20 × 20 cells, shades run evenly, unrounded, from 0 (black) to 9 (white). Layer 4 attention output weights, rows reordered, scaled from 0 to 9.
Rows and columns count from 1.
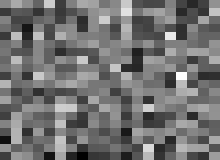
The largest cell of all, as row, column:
10, 17
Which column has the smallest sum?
3
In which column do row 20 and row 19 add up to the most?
14
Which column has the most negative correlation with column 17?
16
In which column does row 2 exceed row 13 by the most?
12
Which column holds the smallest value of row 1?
18
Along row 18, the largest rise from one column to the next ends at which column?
2
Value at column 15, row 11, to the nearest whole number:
4
